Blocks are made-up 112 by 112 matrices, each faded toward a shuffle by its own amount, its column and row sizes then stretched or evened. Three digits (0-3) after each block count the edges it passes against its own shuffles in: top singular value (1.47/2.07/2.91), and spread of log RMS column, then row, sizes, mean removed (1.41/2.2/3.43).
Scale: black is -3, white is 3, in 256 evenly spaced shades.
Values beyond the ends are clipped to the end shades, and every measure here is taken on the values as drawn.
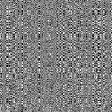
3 3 1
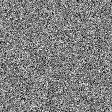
0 0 0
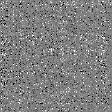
0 2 1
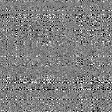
2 2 3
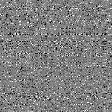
2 0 2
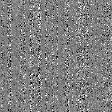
0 3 1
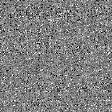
0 1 2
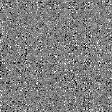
1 2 2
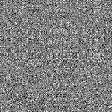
2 0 1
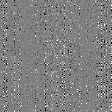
2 3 1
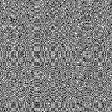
3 0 0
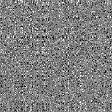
2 2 1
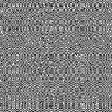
3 0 2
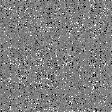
0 2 2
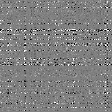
2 2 3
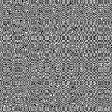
3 1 1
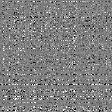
1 2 3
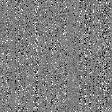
0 3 0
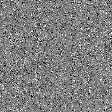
0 2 0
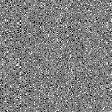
2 2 1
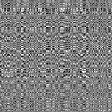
3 2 3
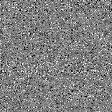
1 0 2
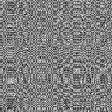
3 0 2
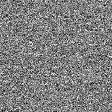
1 0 1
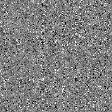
1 2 1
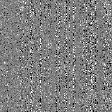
1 3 0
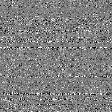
1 1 3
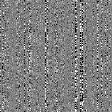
2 3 0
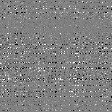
0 2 3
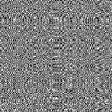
3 1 2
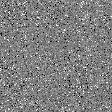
0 1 1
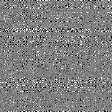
1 2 3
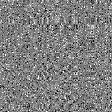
2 1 0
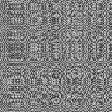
3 1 1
